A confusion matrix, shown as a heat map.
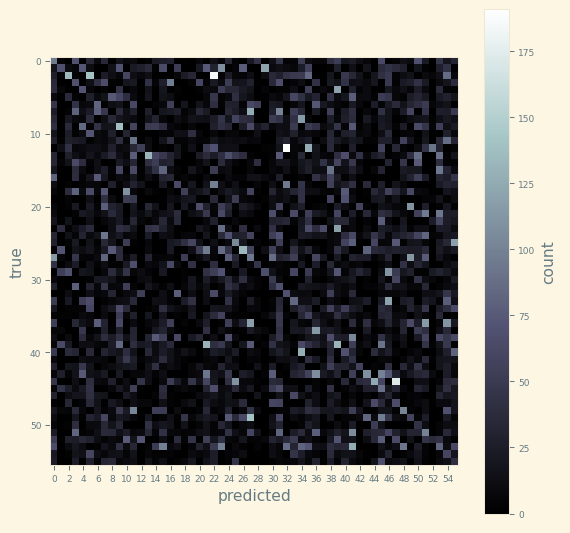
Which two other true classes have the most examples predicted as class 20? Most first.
3, 26
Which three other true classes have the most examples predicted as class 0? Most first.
27, 16, 53
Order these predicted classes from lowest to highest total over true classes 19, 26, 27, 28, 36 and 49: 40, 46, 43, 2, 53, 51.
2, 53, 40, 46, 43, 51
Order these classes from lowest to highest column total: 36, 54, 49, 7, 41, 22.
49, 36, 7, 22, 54, 41
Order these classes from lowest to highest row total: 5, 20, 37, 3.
37, 20, 5, 3
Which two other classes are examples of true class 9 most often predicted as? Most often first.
4, 41
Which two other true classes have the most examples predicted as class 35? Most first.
12, 2
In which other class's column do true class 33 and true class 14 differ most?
46
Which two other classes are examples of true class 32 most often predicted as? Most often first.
17, 22
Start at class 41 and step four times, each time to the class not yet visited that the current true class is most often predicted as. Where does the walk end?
34
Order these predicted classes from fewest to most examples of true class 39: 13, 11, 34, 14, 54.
14, 13, 11, 54, 34
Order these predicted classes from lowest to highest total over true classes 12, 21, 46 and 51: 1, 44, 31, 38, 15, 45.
1, 44, 38, 15, 31, 45
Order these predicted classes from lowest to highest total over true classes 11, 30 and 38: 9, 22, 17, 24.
22, 17, 9, 24
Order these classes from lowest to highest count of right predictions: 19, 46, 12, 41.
19, 46, 41, 12
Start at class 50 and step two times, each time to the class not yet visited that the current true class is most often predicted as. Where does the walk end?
47
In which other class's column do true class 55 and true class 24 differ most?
51
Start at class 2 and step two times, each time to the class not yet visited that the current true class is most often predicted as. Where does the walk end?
45
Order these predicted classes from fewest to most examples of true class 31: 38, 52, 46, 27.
52, 27, 38, 46
